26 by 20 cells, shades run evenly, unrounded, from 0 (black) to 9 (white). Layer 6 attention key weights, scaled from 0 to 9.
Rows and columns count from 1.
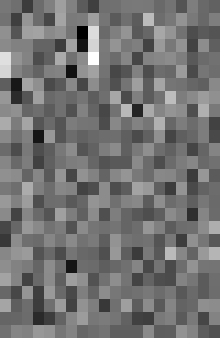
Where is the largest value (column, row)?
9, 5
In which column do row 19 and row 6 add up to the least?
7
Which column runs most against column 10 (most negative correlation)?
19
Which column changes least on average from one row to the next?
10
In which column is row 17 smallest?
18
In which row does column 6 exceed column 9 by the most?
1
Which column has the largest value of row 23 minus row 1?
3
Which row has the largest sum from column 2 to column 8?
26
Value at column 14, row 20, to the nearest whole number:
4
